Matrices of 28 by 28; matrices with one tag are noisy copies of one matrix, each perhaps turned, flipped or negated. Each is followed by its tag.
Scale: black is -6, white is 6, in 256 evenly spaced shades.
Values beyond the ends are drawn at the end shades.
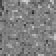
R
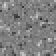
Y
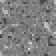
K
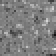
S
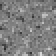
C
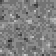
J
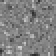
S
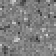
Y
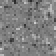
C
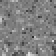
R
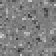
J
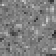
S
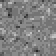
J
